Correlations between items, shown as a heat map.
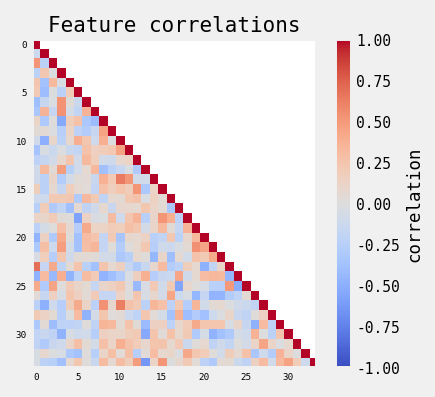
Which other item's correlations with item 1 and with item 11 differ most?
10
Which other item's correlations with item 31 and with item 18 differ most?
5
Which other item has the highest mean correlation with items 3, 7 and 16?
6
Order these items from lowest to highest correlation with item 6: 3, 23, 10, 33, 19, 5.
23, 5, 33, 10, 19, 3
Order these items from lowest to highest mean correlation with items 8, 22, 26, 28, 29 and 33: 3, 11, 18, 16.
3, 16, 18, 11
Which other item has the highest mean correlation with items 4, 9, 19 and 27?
8
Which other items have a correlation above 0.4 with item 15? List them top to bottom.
12, 18, 33
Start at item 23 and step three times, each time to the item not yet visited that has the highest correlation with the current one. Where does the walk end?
25
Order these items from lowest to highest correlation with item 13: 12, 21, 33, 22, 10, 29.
33, 29, 12, 10, 22, 21
